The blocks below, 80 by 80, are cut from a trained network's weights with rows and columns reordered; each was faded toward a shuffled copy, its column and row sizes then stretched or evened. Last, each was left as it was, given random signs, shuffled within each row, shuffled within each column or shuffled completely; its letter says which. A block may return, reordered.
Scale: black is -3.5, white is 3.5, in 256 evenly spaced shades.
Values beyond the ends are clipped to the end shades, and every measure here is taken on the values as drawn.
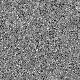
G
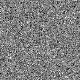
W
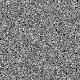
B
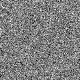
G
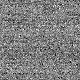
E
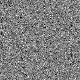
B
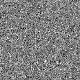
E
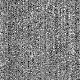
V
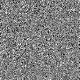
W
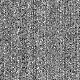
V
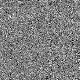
B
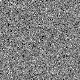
B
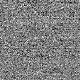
V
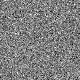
E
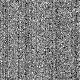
B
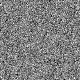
G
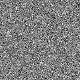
B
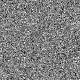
B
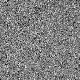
B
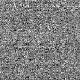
V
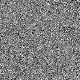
W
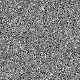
E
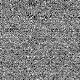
V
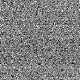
V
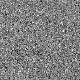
W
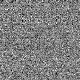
V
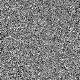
B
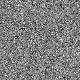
E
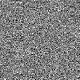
V
